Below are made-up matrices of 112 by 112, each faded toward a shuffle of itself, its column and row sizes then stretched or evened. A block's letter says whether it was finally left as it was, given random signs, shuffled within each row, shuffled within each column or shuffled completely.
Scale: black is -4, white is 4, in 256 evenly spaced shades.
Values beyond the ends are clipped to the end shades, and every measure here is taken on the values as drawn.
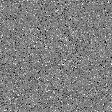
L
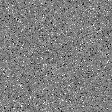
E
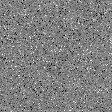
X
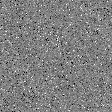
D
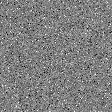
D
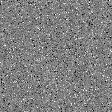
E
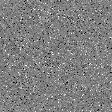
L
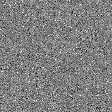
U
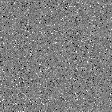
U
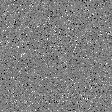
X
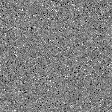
L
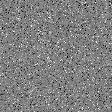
E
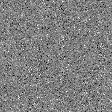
E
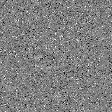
L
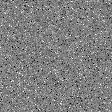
D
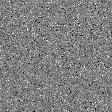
X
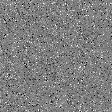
L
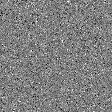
E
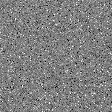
E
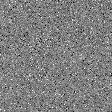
X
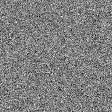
X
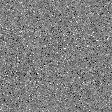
X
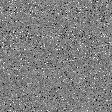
X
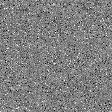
U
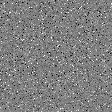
X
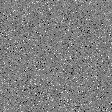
D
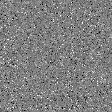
L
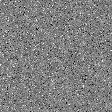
D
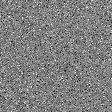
D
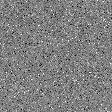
X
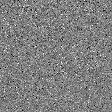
U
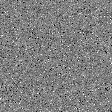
X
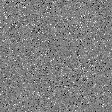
U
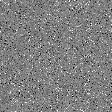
E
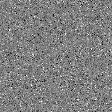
L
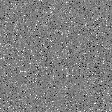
U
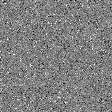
X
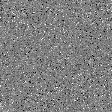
X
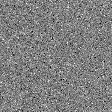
D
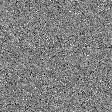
X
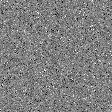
D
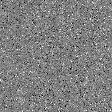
E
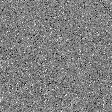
D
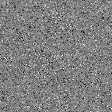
L
